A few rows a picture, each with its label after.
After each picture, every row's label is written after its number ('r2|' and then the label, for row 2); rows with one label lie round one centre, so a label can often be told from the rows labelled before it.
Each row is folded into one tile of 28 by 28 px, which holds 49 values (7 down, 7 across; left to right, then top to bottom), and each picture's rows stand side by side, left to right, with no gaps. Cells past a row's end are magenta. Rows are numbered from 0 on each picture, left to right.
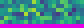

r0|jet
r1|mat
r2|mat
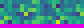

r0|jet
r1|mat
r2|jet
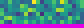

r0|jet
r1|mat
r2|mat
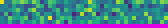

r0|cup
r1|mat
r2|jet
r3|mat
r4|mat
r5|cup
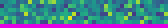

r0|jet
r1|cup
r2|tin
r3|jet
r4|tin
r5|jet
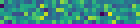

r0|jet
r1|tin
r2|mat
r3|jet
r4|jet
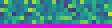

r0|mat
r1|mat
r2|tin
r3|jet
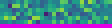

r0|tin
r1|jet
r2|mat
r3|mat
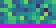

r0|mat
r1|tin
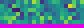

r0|tin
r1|mat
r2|tin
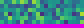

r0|cup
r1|mat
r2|jet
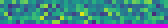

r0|cup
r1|tin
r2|jet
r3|jet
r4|cup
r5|mat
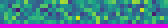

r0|tin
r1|tin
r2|mat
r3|mat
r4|cup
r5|mat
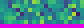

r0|tin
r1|mat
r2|tin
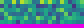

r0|cup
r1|cup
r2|mat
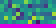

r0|tin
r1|jet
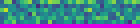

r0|mat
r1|cup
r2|cup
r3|mat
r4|cup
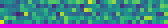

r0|jet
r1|cup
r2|cup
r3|mat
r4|cup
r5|jet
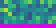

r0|mat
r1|cup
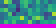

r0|mat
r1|jet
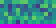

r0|cup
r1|tin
